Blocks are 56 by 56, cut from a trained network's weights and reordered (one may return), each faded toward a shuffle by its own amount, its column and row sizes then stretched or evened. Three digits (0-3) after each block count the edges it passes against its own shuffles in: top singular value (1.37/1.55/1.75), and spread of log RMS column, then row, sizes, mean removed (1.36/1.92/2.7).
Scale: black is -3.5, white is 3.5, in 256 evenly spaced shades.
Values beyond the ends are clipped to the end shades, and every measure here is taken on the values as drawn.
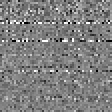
3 0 3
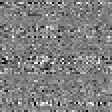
2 1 3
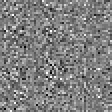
2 2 1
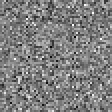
1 1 0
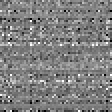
2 1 3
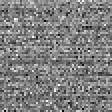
2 0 0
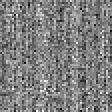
3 0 0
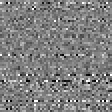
3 0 3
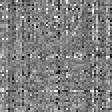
3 2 2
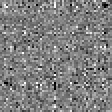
1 2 2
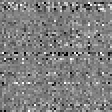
0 1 3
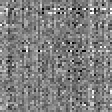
3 1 2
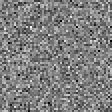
2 1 0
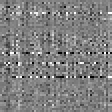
3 0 3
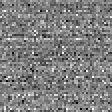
1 0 2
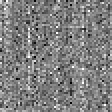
1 2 0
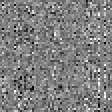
1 3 1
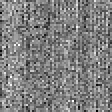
3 1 0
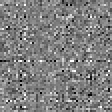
3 2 2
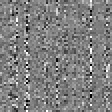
3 3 0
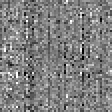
3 2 1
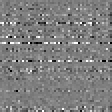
2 0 3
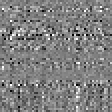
3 1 3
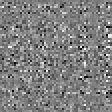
1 2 3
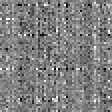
3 2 2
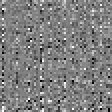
1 3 2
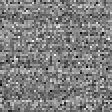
1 0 0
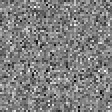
1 1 0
